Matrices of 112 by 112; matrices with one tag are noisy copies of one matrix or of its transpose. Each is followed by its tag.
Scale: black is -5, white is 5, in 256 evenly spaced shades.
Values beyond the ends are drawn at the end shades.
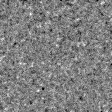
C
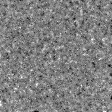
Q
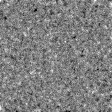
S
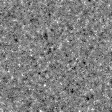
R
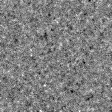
R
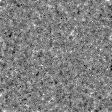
S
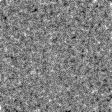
S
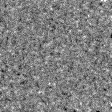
Q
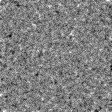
S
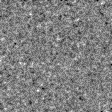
C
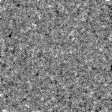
S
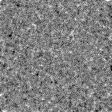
S
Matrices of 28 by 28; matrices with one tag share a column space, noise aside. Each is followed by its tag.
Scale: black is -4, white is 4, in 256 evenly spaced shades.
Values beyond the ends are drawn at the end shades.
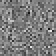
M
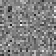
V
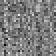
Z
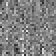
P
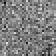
P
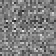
M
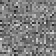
V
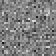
M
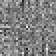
P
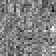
Z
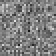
Z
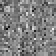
Z
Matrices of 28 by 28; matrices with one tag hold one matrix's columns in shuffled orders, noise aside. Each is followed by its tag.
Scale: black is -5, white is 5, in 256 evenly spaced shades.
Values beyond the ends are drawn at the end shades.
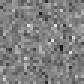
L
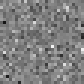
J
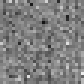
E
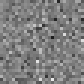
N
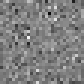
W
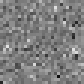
J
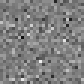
N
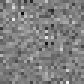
W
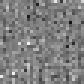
E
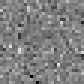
J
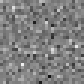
J
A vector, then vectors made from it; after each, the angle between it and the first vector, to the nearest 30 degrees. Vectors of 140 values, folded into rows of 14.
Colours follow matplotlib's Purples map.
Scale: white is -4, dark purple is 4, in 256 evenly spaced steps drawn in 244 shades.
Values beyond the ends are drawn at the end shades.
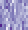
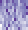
120 degrees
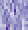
150 degrees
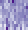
150 degrees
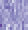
30 degrees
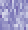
60 degrees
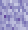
90 degrees
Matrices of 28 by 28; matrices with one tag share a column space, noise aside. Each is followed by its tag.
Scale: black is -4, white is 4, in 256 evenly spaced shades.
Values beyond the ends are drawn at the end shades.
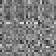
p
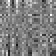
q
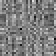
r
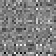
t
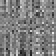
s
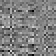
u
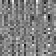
r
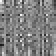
q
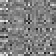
t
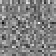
p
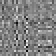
p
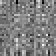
q
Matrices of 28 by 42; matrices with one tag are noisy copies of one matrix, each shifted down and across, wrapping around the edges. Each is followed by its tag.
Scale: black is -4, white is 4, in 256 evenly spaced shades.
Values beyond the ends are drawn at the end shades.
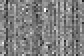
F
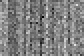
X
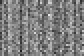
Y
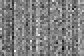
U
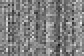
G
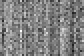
G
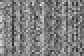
Y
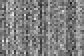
F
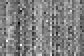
G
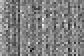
U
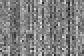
F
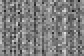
Y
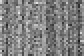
X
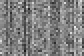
F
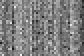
G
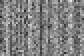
Y
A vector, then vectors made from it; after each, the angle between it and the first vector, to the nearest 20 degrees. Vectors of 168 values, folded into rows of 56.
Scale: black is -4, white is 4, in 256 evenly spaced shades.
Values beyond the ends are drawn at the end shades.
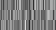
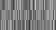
40 degrees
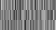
140 degrees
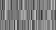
80 degrees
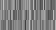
160 degrees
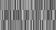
140 degrees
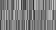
40 degrees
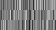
20 degrees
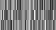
140 degrees
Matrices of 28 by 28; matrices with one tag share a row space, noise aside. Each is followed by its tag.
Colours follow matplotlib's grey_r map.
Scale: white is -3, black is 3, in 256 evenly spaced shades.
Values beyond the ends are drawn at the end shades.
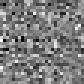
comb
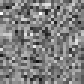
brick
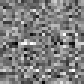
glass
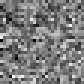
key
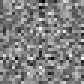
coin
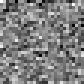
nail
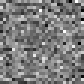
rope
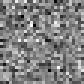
comb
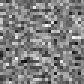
brick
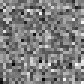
rope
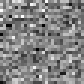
key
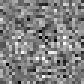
coin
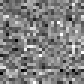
nail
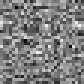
brick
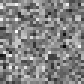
key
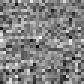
key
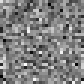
nail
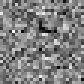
coin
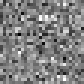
coin
